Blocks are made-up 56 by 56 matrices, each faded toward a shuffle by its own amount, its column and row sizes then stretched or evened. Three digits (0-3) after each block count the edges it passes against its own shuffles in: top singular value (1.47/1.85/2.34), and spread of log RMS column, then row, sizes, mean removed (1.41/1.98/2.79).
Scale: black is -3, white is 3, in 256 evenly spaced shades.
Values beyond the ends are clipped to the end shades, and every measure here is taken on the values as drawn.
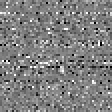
1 0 3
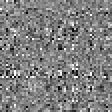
2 2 2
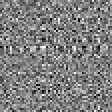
3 1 2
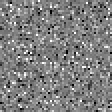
1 0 0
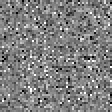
0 1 1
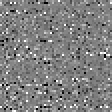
1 1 2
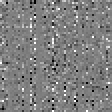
0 3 1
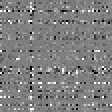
2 2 3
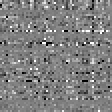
1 1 3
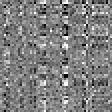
3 3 2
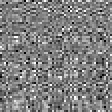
3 1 2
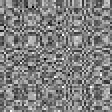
3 0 0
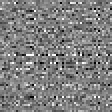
2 1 3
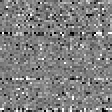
1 0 3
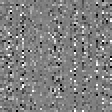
0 3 0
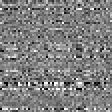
3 0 3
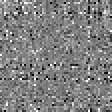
1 1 2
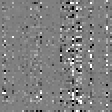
1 3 2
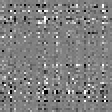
2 3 3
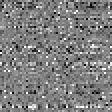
2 0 2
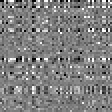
3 1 3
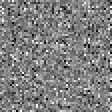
1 2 0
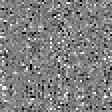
1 2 0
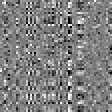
3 3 2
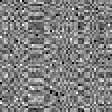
3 0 0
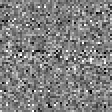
0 1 2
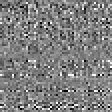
2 1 3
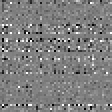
1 2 3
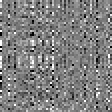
3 3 0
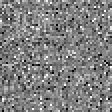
1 0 0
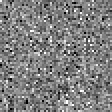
0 1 0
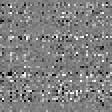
0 2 3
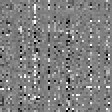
0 3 2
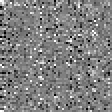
1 2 0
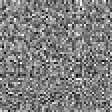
2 1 1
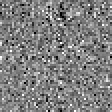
1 1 1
